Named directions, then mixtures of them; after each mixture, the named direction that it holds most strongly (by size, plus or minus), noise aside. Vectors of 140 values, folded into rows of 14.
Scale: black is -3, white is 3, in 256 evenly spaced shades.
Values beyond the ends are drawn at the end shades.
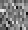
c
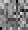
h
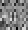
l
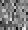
l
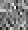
c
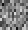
l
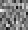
c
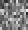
h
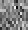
c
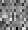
l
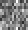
l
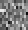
c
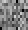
h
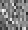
c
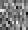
c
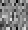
l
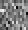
c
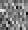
c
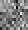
h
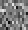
c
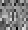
l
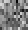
h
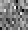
h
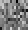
h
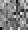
h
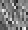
c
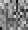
h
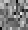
h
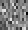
c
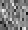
c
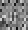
l
